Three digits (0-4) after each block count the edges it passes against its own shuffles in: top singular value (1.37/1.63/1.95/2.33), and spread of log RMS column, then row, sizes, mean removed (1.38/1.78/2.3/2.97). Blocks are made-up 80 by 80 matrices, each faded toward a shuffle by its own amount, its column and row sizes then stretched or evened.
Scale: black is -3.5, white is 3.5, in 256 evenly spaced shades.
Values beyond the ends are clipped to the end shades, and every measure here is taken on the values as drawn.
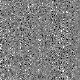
0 4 0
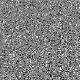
2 2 2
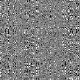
3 4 1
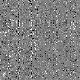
3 3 1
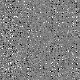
1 3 2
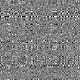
4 1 4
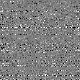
2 1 4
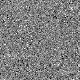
1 0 1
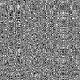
4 2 0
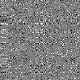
4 1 2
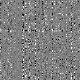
2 4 2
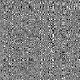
4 3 2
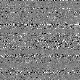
2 0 4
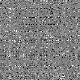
3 1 3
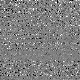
1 0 4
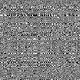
4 0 4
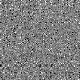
3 0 1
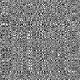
4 3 3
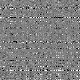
4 2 4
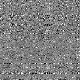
3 1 4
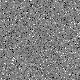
0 0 0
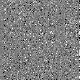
1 3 0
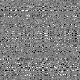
4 0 4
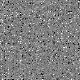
1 2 2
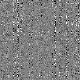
1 4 1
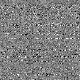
1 0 4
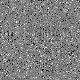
1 0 1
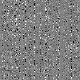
1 4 1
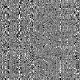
4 4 0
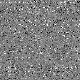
1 0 3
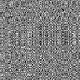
4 2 1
